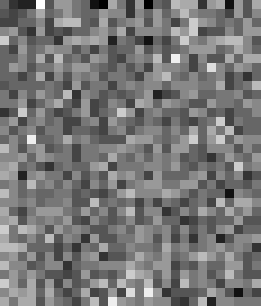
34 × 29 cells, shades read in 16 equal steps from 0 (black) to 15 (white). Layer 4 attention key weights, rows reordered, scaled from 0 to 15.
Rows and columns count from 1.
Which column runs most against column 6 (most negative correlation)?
20
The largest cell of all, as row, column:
1, 5
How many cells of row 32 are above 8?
10
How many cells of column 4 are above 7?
14
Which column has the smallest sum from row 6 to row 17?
12
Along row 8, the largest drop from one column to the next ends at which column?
25
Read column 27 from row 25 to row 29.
9 4 8 8 7
